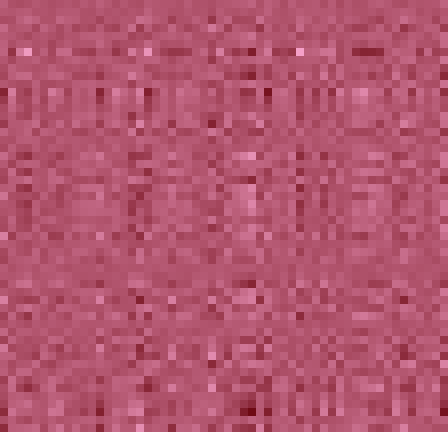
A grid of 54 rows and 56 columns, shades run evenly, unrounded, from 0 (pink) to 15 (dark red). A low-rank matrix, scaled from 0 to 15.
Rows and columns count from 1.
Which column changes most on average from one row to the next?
32
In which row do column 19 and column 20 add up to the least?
7
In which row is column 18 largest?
38
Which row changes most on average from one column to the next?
12
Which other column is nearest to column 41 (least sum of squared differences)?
50
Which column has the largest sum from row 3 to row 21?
27
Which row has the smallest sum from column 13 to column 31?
24
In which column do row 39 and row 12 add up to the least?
18
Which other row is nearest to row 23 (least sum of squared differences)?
51
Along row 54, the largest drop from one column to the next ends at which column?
33
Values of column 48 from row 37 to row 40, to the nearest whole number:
7 5 9 6
